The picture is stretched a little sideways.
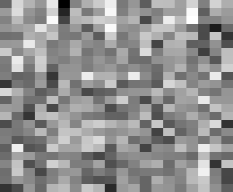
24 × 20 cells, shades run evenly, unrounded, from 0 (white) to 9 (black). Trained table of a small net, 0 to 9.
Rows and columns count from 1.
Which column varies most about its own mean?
10
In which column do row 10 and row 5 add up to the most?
20
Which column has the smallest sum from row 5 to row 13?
16
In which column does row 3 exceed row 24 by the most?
6
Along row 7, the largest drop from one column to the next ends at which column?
13
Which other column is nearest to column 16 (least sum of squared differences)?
7
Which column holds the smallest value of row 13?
18
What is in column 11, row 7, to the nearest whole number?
3
